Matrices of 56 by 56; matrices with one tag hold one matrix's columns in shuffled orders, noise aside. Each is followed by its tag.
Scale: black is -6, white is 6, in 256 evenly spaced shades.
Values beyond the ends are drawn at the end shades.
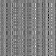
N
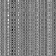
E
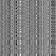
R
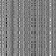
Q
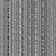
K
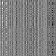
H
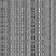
K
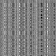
N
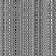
E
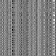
E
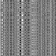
E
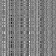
Q
